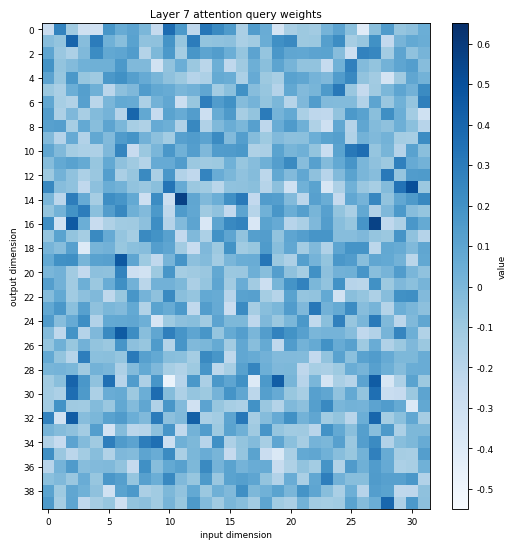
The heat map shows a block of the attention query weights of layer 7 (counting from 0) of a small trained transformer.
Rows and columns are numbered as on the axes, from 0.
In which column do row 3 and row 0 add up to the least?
9
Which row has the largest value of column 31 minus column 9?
24
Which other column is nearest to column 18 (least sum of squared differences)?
15
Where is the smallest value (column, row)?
10, 29
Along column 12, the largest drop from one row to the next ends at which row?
33
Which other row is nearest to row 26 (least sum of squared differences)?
23
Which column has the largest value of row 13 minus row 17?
30
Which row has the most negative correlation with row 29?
31
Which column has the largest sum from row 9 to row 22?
6
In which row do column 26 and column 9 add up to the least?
0
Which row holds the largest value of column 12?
32
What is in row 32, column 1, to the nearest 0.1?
-0.3
